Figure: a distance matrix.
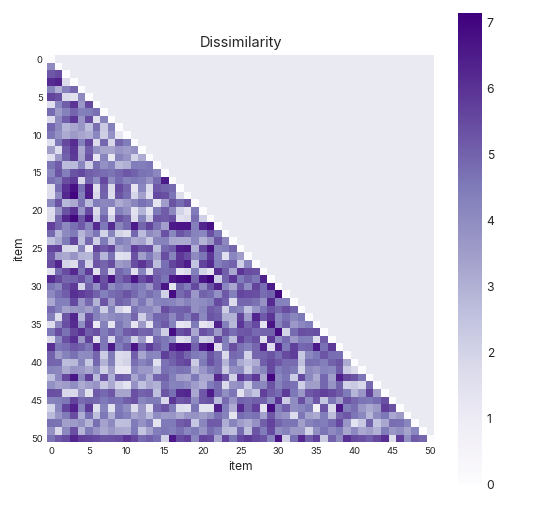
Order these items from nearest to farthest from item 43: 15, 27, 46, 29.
46, 27, 15, 29
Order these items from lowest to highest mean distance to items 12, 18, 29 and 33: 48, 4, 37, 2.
37, 4, 48, 2
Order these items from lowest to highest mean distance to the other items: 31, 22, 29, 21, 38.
21, 31, 22, 38, 29
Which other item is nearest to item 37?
13
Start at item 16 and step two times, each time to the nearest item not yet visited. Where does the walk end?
4
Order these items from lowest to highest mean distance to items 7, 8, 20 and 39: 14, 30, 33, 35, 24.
35, 33, 24, 14, 30
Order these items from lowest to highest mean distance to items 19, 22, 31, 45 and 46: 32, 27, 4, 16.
32, 27, 4, 16
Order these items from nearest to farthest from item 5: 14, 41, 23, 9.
14, 9, 41, 23
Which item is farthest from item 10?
50
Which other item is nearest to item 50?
45
